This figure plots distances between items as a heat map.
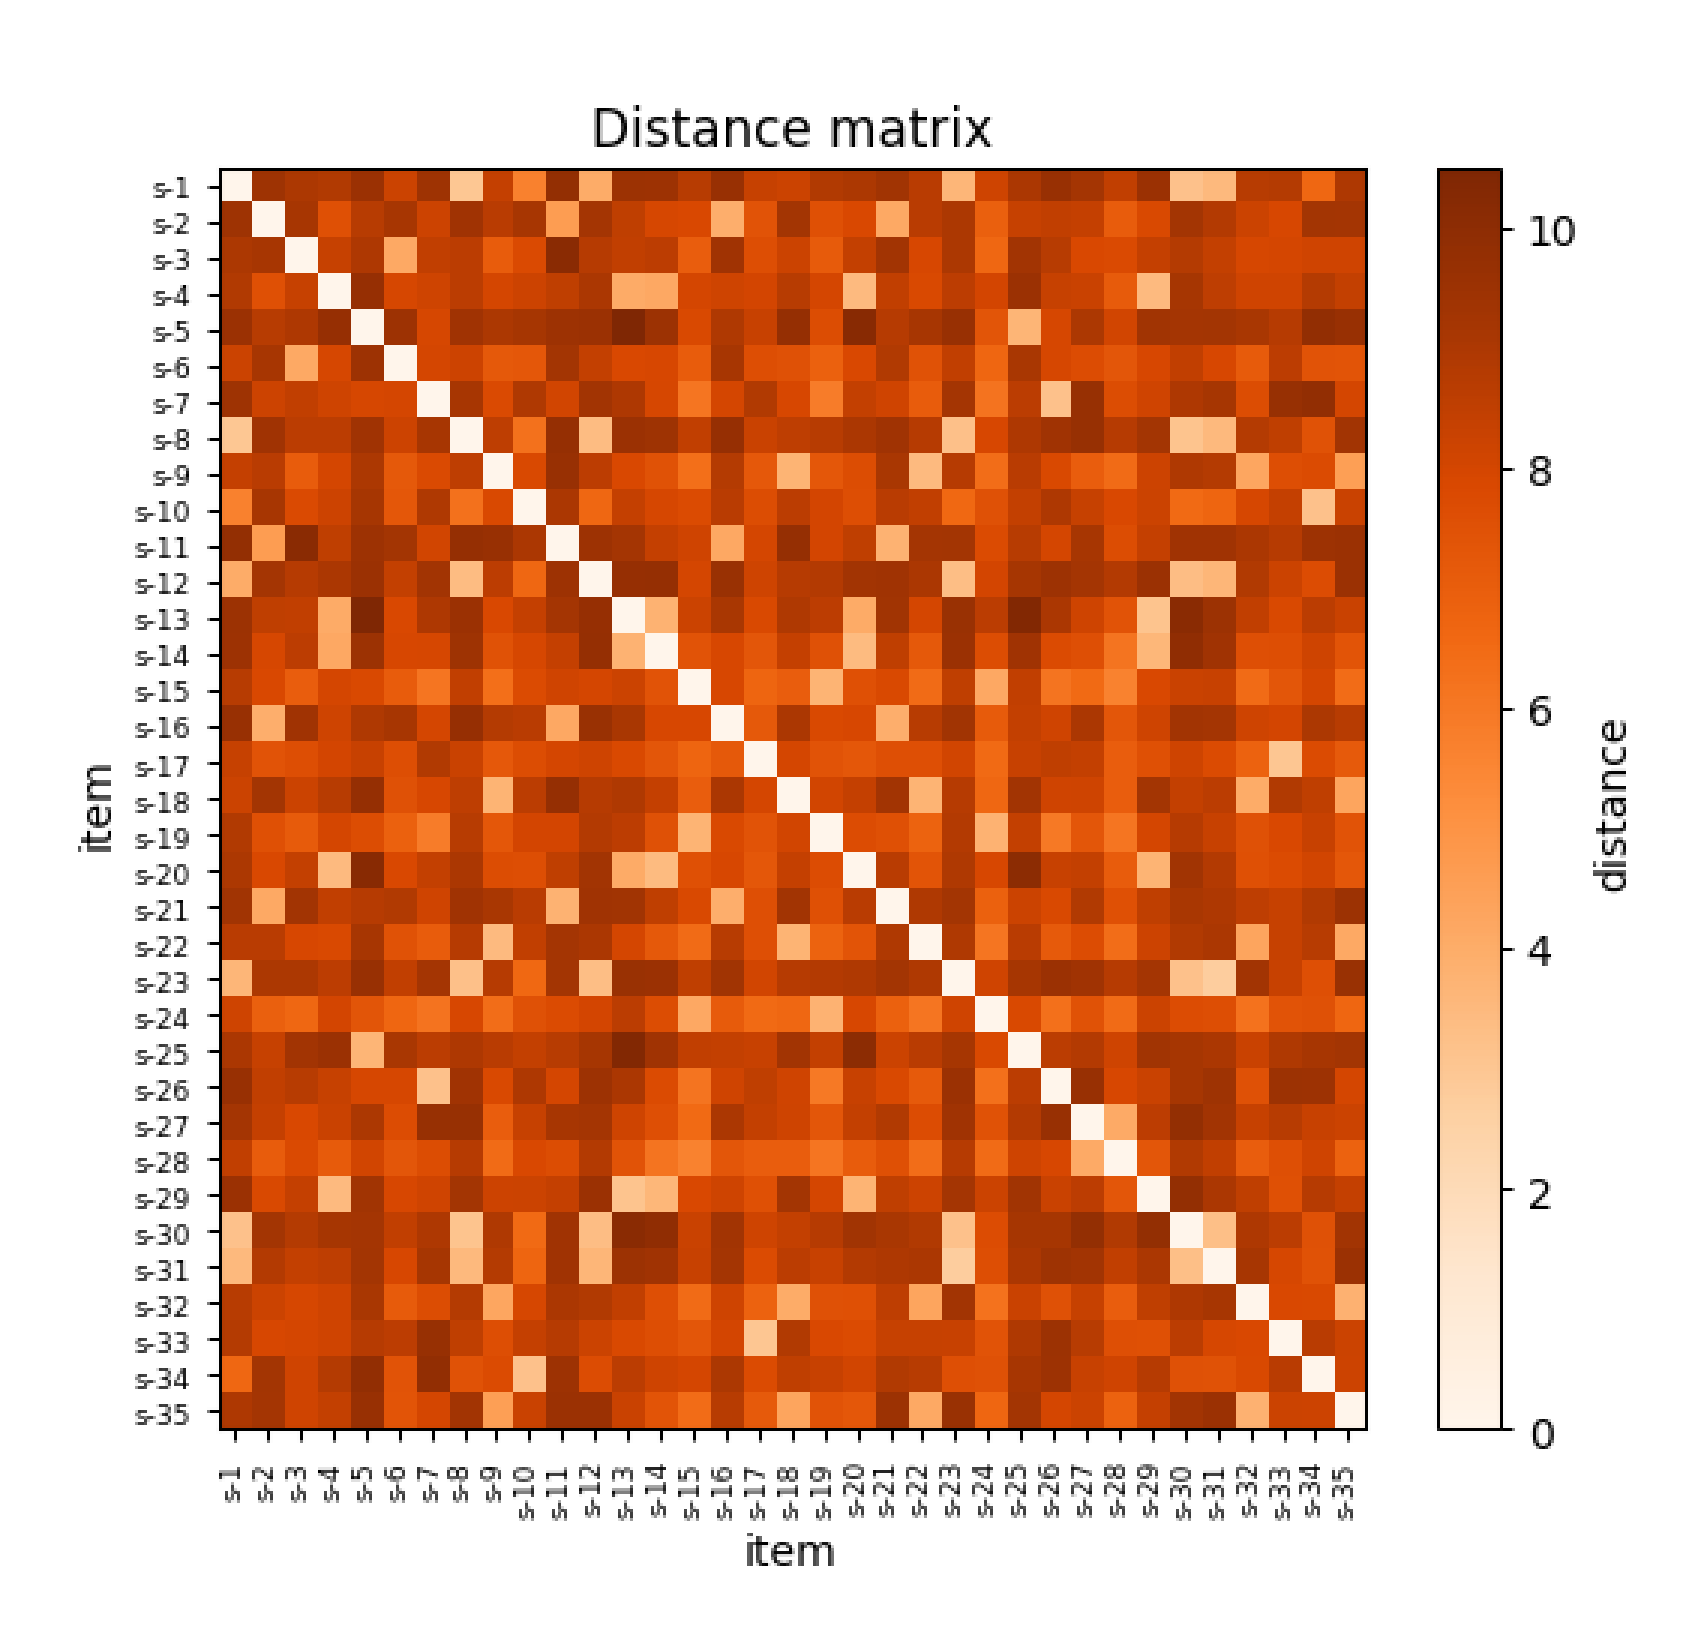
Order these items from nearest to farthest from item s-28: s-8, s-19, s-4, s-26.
s-19, s-4, s-26, s-8
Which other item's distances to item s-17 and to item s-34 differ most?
s-33
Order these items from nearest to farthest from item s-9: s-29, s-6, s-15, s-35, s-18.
s-18, s-35, s-15, s-6, s-29
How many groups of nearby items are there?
11
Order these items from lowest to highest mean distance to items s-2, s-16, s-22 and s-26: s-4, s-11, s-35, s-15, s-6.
s-11, s-15, s-35, s-4, s-6
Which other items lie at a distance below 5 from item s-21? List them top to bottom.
s-2, s-11, s-16
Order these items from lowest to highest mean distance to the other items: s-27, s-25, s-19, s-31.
s-19, s-31, s-27, s-25
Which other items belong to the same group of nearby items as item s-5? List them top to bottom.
s-25
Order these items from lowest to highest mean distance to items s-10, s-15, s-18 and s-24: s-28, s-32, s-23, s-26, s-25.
s-32, s-28, s-26, s-23, s-25
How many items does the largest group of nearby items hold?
6
